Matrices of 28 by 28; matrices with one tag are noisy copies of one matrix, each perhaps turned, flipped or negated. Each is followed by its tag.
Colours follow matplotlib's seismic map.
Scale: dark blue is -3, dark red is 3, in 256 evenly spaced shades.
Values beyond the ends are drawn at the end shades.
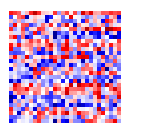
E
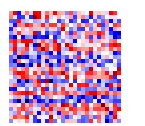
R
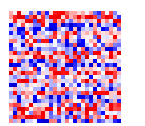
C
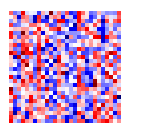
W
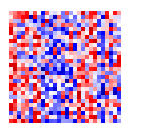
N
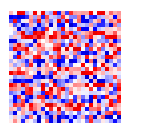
C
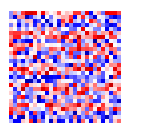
C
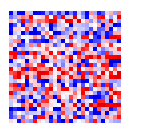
W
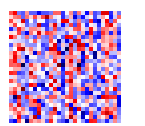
C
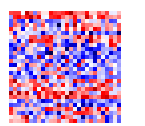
N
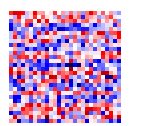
C
